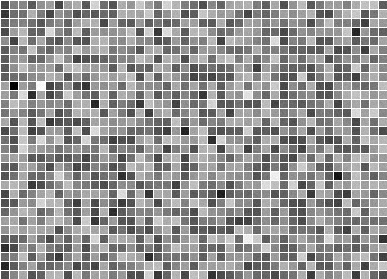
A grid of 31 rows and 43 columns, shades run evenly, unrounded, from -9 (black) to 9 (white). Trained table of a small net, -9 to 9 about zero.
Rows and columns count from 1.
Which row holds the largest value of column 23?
2
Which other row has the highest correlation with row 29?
1
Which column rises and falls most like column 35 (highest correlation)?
26
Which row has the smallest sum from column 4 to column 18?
18
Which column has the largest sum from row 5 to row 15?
3
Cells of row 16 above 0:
23
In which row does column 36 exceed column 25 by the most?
22
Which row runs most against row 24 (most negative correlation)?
27
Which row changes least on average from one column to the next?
6
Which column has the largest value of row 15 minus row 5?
9
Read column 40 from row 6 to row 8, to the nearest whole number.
1 0 5
